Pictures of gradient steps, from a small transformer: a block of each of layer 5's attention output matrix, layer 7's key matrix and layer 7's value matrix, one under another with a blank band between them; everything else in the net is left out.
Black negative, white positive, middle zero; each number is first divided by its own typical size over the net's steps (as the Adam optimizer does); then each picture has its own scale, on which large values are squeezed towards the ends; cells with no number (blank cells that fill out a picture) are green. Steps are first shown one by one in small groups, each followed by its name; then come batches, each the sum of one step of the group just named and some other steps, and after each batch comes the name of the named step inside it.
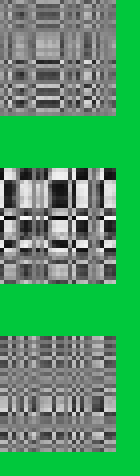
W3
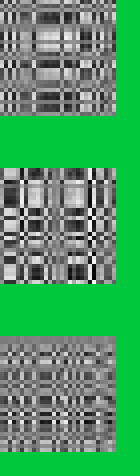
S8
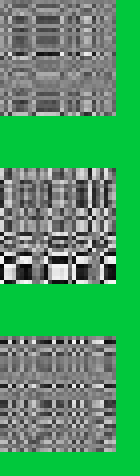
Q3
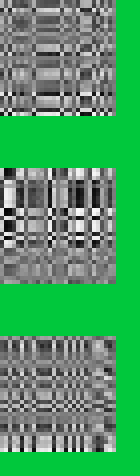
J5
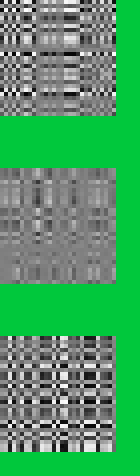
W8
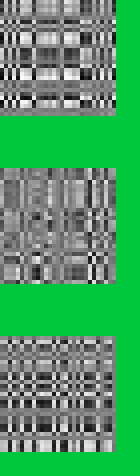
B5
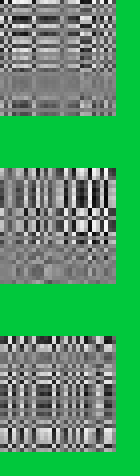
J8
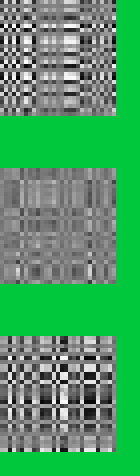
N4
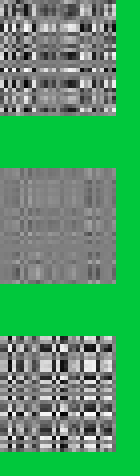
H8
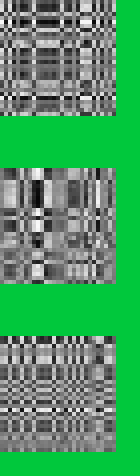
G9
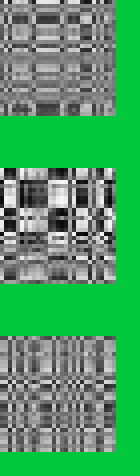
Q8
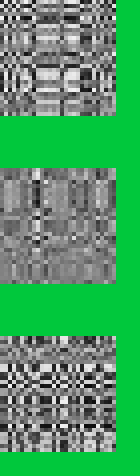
W8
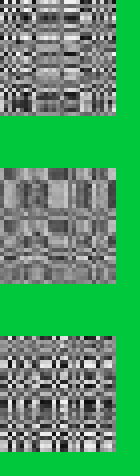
W8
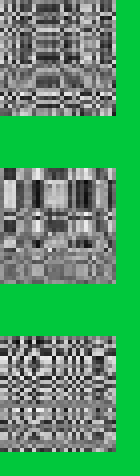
G9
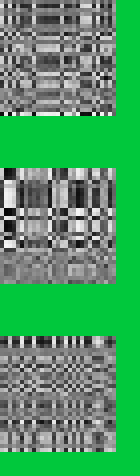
J5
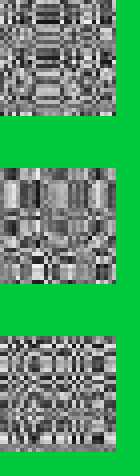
G9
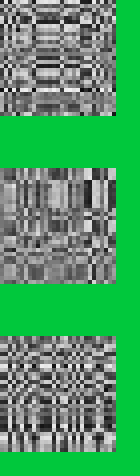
S8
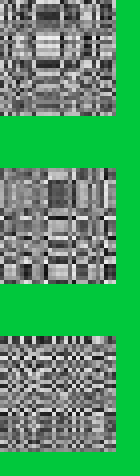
W3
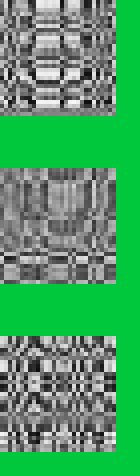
B5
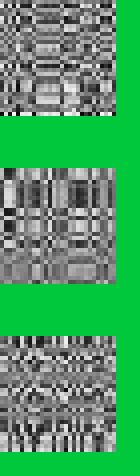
J5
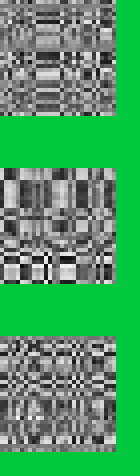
Q3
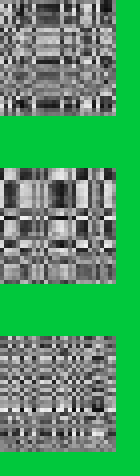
W3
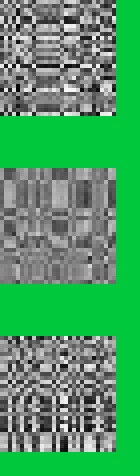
N4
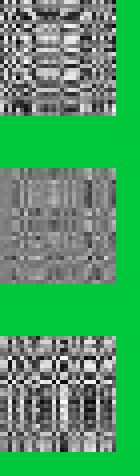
N4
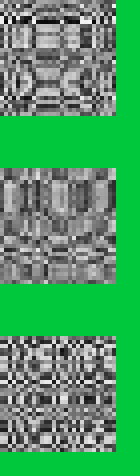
G9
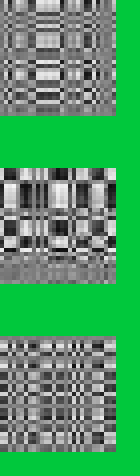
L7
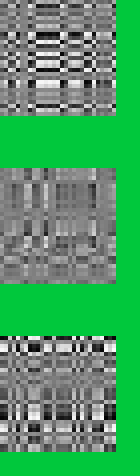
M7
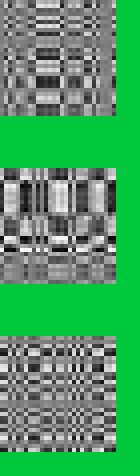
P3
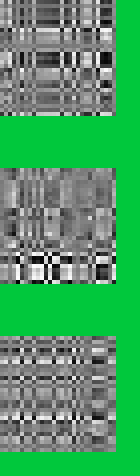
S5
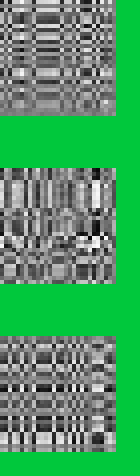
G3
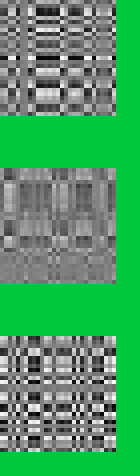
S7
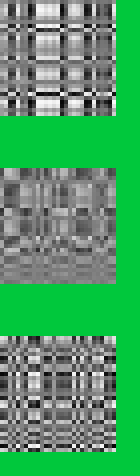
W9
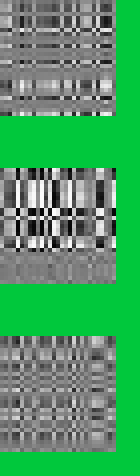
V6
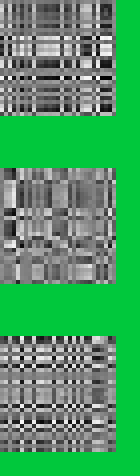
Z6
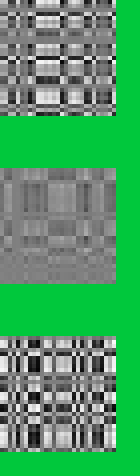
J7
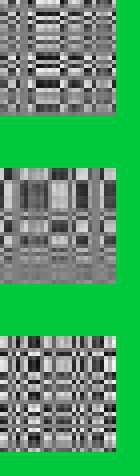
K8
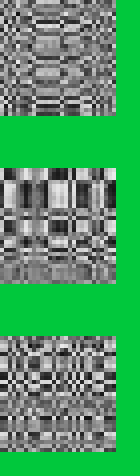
L7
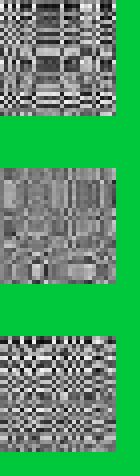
Z6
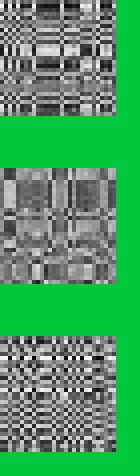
Z6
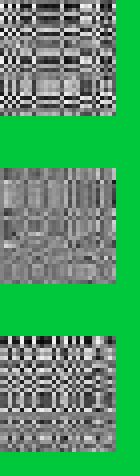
Z6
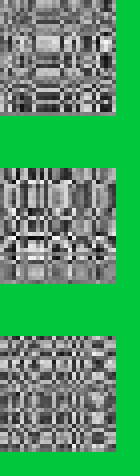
L7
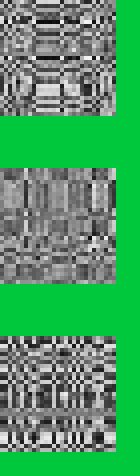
G3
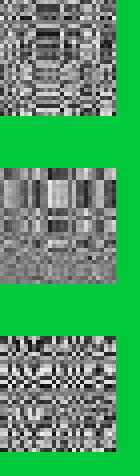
M7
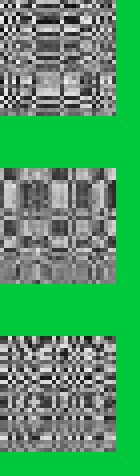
L7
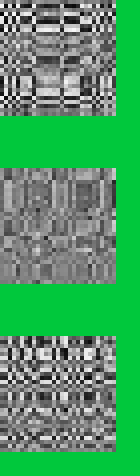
S7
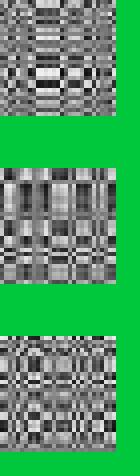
S7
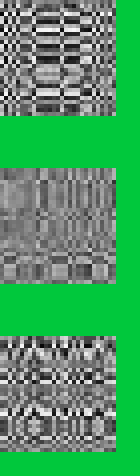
S7
